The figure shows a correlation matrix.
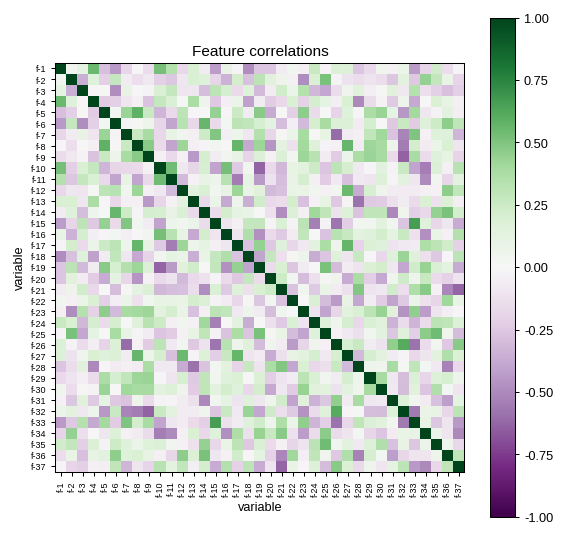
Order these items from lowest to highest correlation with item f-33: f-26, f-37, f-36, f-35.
f-26, f-37, f-35, f-36
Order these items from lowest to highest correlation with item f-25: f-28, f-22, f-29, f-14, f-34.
f-22, f-28, f-29, f-14, f-34
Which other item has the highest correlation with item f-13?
f-4
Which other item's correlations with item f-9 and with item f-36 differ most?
f-28
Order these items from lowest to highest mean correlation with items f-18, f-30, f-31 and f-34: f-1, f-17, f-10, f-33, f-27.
f-1, f-10, f-27, f-17, f-33
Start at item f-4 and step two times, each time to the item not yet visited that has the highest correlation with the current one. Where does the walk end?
f-10
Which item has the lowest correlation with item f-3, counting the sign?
f-6
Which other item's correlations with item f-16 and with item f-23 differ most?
f-32
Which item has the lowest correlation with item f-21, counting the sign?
f-37
